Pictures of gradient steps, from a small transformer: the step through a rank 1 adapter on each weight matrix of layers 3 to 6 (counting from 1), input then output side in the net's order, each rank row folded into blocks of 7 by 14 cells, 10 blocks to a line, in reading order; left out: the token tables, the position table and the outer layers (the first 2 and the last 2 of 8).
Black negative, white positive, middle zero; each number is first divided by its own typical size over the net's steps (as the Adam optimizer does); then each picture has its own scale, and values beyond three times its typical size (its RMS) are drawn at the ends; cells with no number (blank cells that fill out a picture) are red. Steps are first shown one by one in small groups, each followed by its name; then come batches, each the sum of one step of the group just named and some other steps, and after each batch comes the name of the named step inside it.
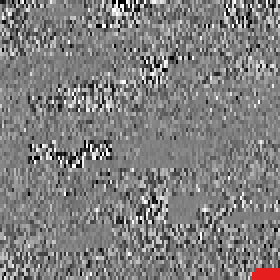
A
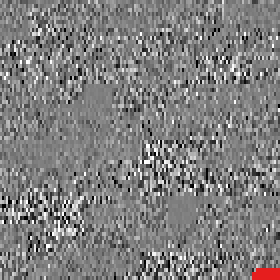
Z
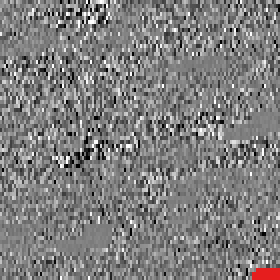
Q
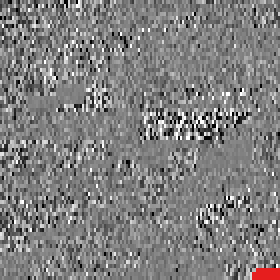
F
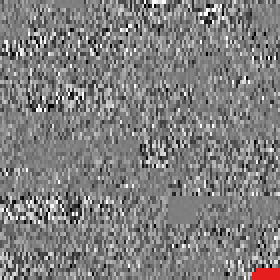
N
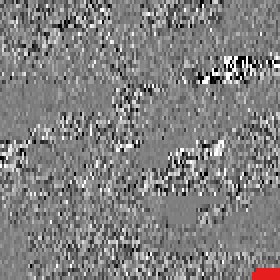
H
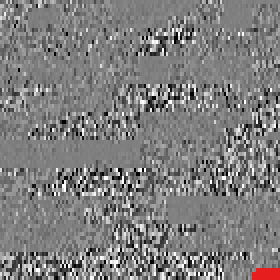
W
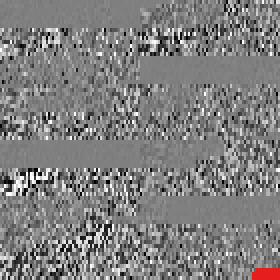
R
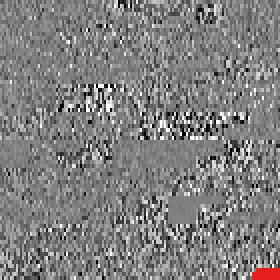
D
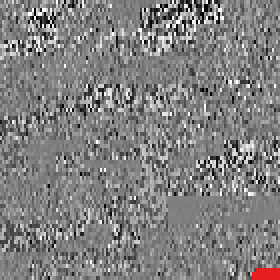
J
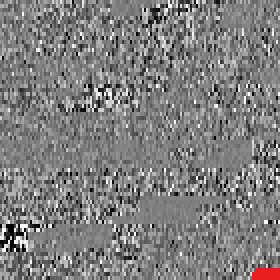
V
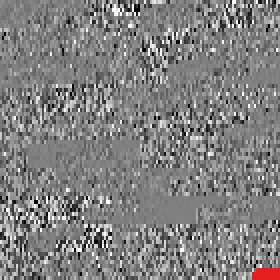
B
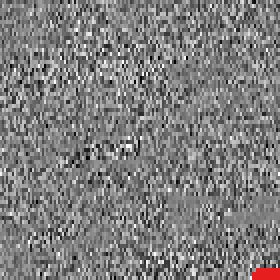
Q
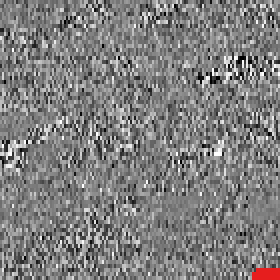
H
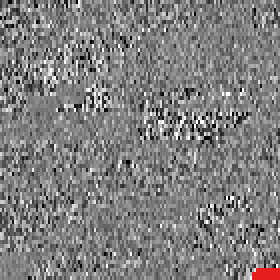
F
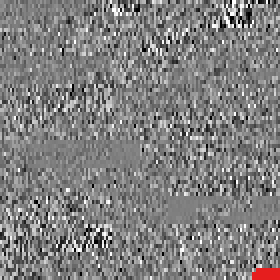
B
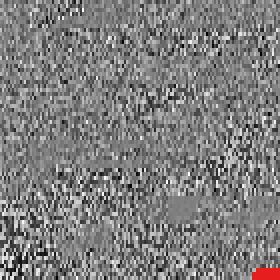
W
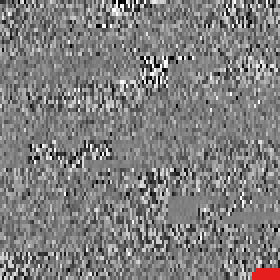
A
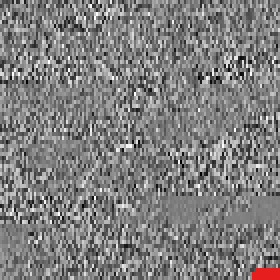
H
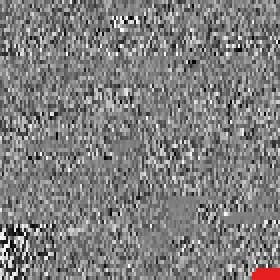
N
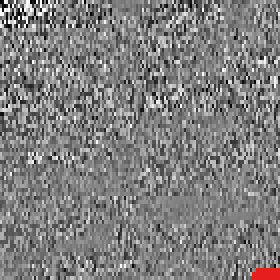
J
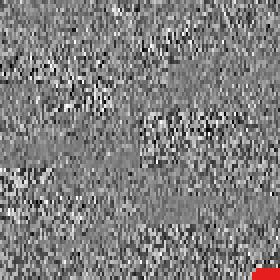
B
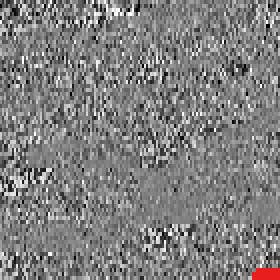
B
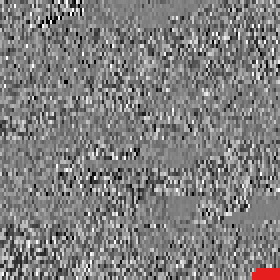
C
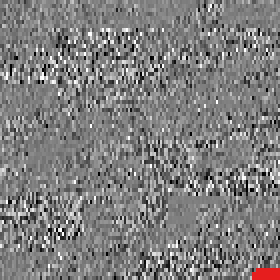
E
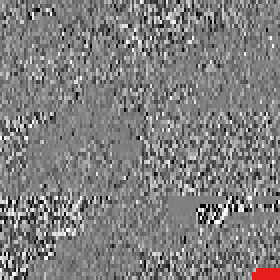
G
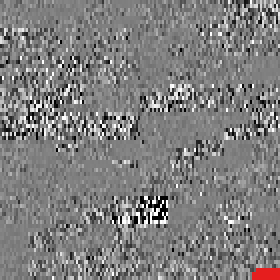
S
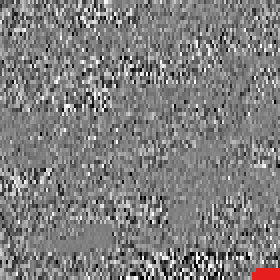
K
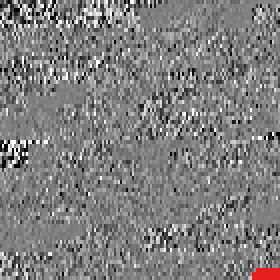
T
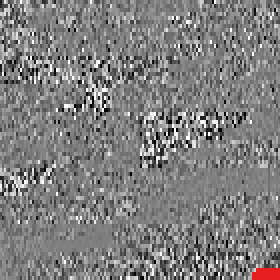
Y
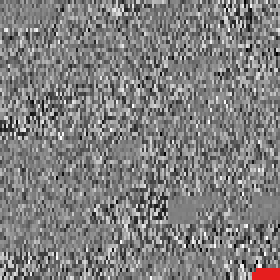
S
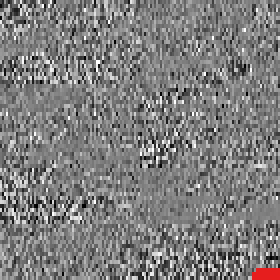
T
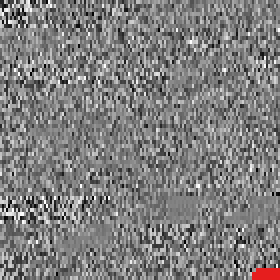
C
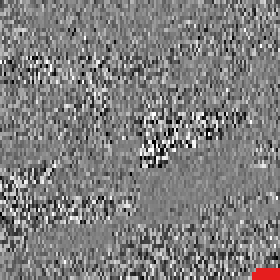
Y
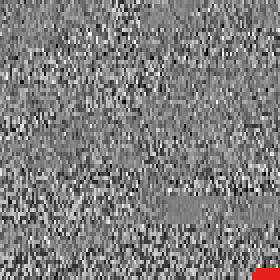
E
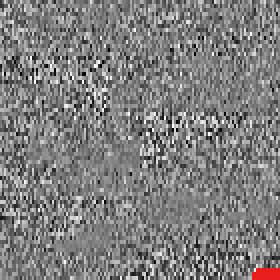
Y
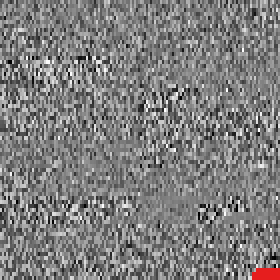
G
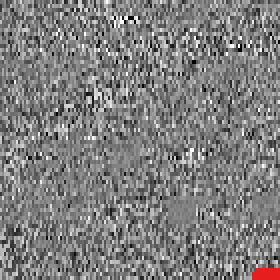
K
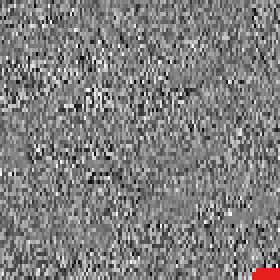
C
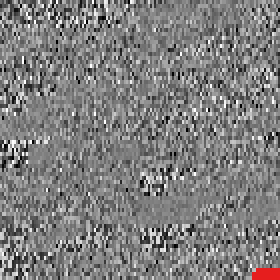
T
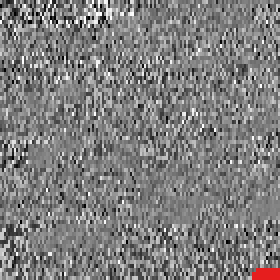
T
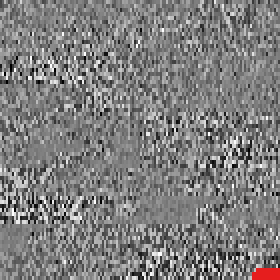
Y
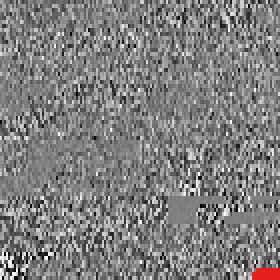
G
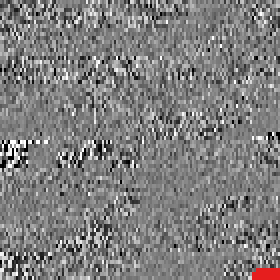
T
